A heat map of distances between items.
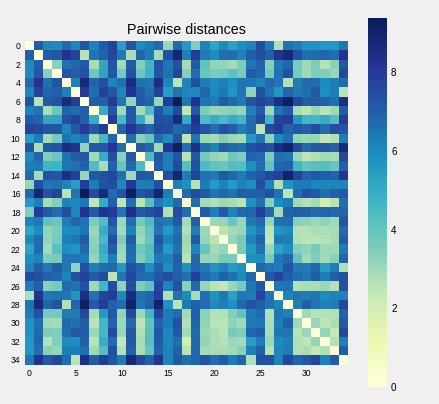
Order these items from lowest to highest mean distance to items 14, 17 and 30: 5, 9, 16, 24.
24, 5, 9, 16
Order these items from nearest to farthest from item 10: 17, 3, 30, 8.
17, 30, 3, 8
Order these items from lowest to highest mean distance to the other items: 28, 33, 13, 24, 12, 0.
33, 12, 13, 0, 24, 28
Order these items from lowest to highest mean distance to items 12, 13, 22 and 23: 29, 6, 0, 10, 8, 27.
10, 29, 8, 0, 27, 6
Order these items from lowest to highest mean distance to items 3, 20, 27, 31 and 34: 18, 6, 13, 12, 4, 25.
12, 13, 18, 4, 25, 6
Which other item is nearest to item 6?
1
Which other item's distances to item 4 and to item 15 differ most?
18
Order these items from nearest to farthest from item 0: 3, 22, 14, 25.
22, 3, 14, 25
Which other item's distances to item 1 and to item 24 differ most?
34
